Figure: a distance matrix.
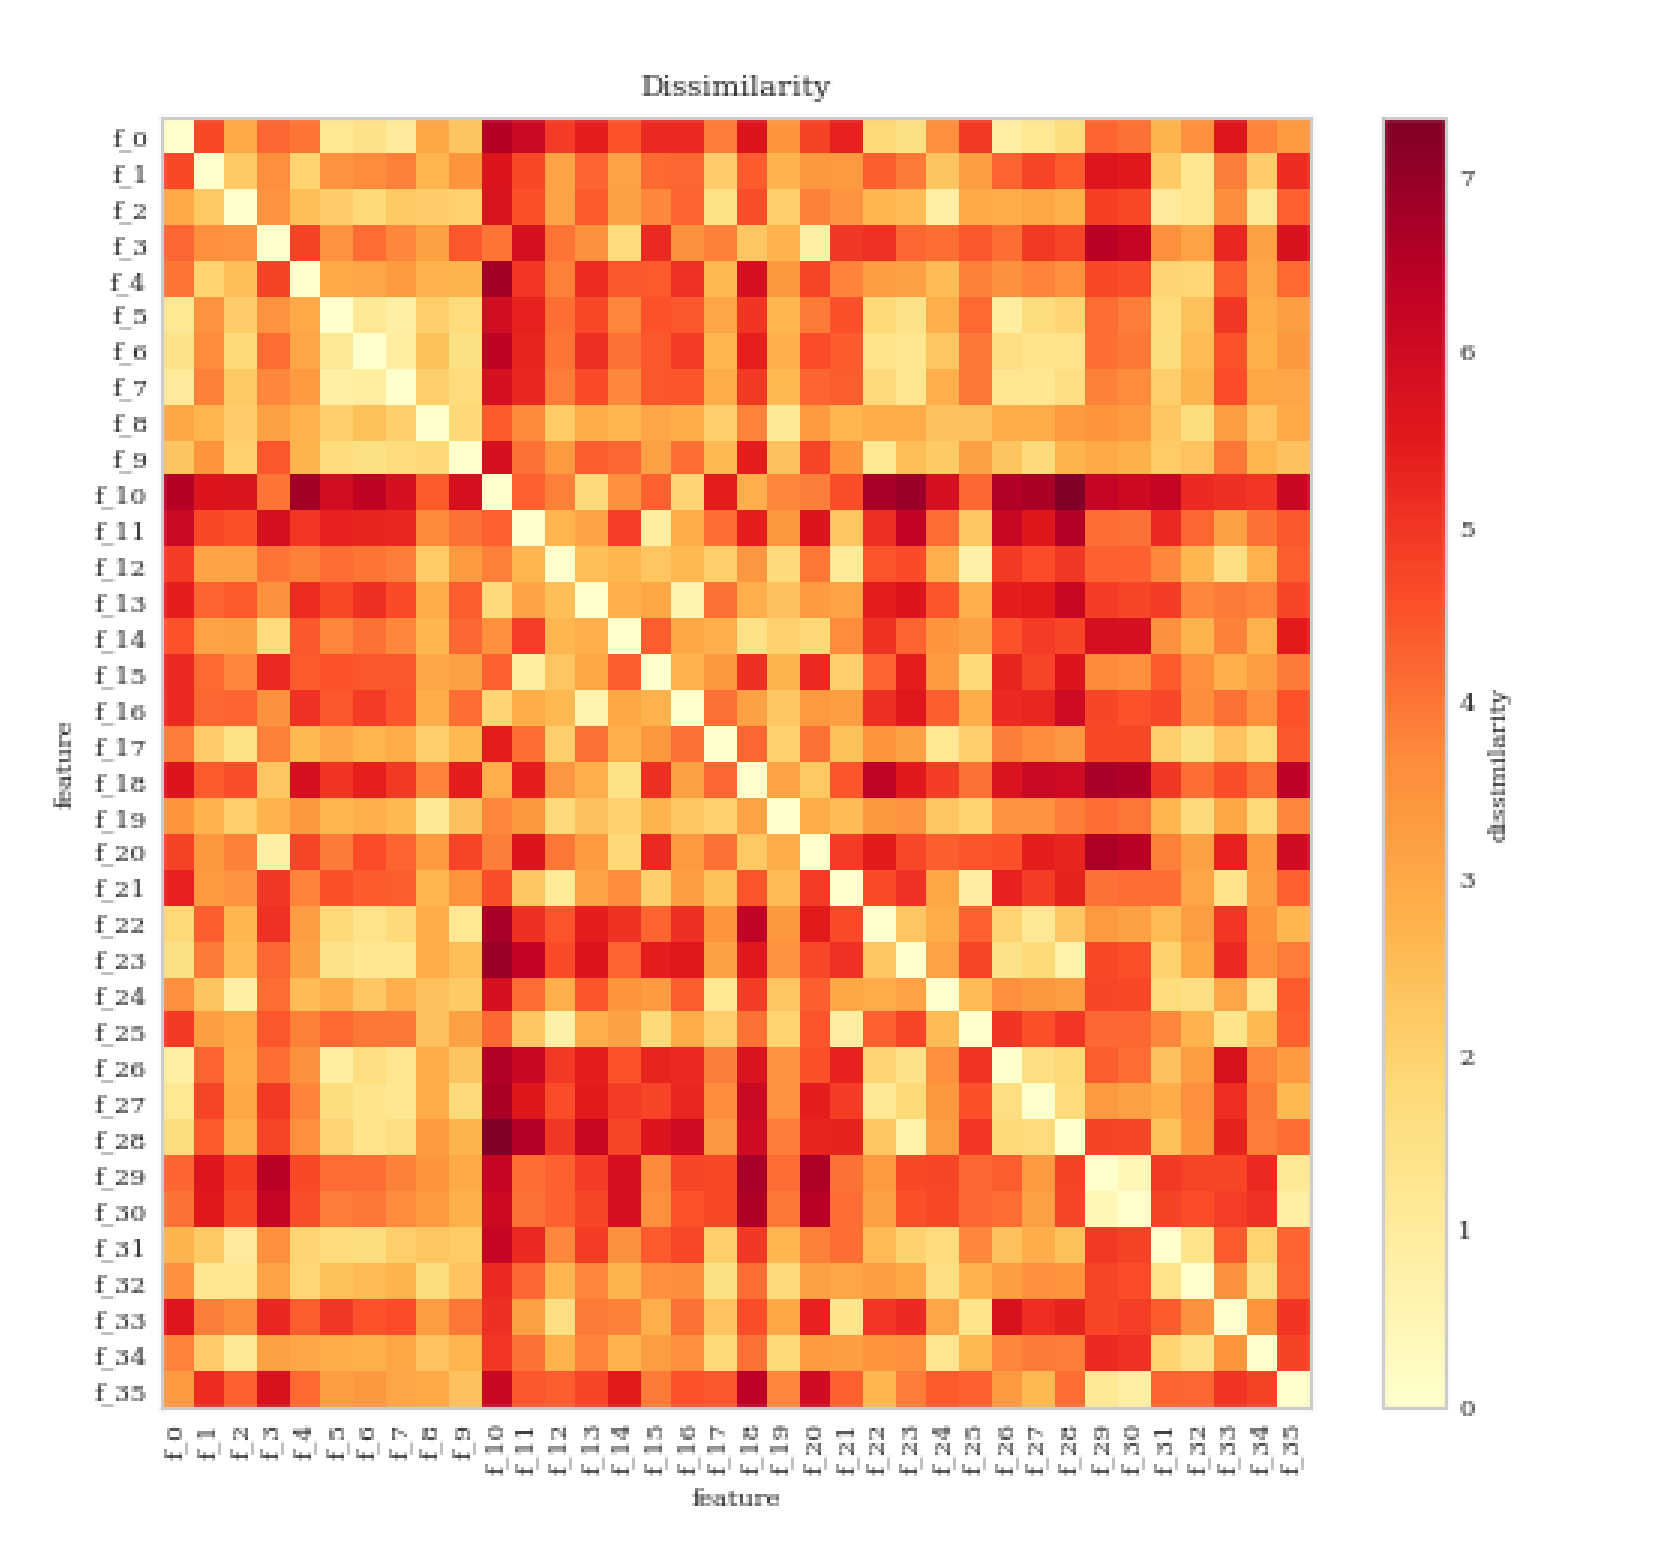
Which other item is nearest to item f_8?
f_19
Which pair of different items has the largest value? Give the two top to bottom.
f_10, f_28
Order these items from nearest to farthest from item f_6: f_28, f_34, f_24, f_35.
f_28, f_24, f_34, f_35
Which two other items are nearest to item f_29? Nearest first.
f_30, f_35
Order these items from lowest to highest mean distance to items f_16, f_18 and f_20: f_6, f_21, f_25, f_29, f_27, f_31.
f_25, f_21, f_31, f_6, f_27, f_29
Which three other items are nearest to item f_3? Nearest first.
f_20, f_14, f_18
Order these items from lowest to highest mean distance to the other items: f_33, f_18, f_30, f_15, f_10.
f_15, f_33, f_30, f_18, f_10
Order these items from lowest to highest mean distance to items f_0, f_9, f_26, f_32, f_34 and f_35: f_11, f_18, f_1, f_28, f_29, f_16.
f_28, f_1, f_29, f_16, f_11, f_18
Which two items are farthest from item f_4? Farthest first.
f_10, f_18
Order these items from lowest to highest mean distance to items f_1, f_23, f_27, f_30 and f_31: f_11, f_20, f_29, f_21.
f_29, f_21, f_20, f_11
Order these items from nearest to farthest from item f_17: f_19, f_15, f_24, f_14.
f_24, f_19, f_14, f_15
